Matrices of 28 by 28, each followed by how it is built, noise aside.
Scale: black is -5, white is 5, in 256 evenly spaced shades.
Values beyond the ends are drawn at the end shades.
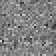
uneven rows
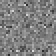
uneven rows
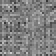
blocks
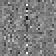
uneven columns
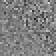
upper triangular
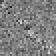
banded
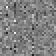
uneven columns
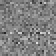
uneven rows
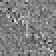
banded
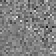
upper triangular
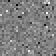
sparse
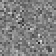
banded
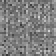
blocks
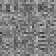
blocks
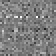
uneven rows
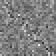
banded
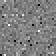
sparse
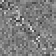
banded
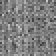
blocks
